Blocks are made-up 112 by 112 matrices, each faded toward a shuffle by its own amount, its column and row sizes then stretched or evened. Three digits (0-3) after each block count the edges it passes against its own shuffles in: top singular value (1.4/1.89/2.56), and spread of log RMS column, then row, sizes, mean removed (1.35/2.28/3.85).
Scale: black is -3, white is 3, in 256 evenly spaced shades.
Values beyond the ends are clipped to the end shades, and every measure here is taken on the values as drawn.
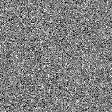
1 1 0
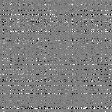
1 2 3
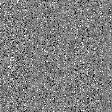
0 2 0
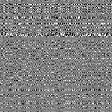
3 0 3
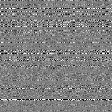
3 0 3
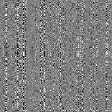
3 3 1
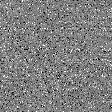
1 0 1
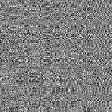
3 0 2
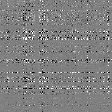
2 2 3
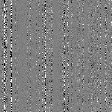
2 3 0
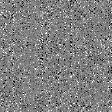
1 2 1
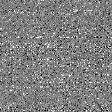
1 1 2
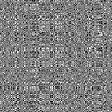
3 2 2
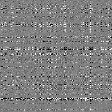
3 2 3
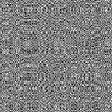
3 1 1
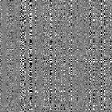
3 3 2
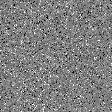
1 1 0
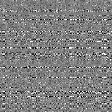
3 1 3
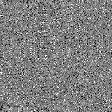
2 1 0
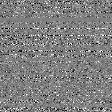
0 0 3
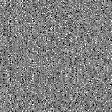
2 1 0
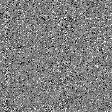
0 1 1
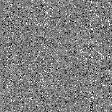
1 2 1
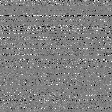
1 0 3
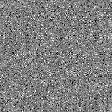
2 0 1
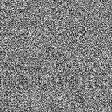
2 0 0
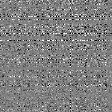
1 2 3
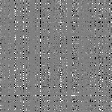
2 3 2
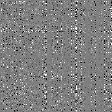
2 3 2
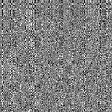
3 2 0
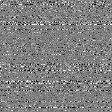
1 0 3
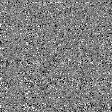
0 1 2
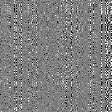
3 3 1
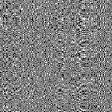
3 2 1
